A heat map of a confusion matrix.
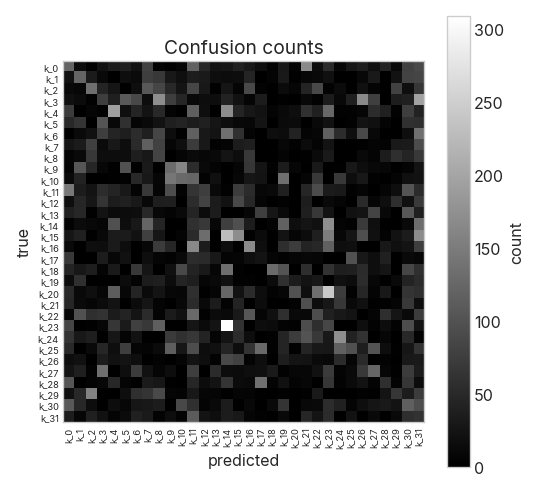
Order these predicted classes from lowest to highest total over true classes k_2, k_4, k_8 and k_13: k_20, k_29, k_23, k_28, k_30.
k_20, k_28, k_29, k_23, k_30
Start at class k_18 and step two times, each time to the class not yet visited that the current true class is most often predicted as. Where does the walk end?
k_23
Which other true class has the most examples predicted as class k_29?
k_2
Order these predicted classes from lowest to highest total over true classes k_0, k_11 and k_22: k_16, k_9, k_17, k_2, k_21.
k_17, k_2, k_9, k_16, k_21
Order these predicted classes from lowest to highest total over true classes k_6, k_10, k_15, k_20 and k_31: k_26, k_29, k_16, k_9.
k_29, k_16, k_9, k_26
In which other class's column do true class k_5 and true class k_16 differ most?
k_11
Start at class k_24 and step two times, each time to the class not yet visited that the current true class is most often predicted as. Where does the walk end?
k_30
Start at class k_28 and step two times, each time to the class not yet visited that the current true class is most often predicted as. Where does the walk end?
k_25
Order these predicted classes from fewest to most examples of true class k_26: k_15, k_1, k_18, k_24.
k_18, k_1, k_24, k_15
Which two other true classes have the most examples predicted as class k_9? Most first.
k_10, k_25
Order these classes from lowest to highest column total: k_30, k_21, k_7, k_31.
k_21, k_7, k_30, k_31
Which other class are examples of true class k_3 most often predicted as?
k_31
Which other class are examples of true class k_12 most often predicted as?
k_15
